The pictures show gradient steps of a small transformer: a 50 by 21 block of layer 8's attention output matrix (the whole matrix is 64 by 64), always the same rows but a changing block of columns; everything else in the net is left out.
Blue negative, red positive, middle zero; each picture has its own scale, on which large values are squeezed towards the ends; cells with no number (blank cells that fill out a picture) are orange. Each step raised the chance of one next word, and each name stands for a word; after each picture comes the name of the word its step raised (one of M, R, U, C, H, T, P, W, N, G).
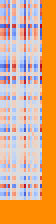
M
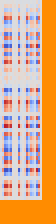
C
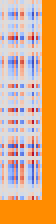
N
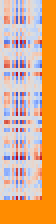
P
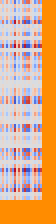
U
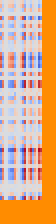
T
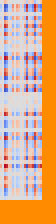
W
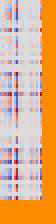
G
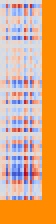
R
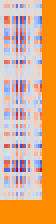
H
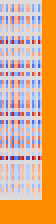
P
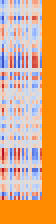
T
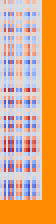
C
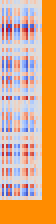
M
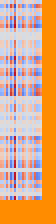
W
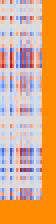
T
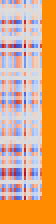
U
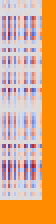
H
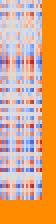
C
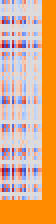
U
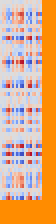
N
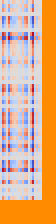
H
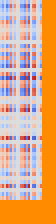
W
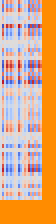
M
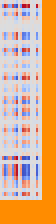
R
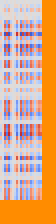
M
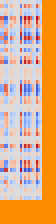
H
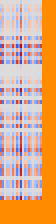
C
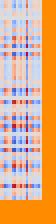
C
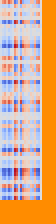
U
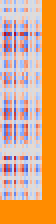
M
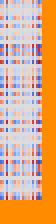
N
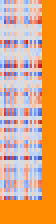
P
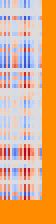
T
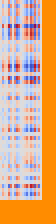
M
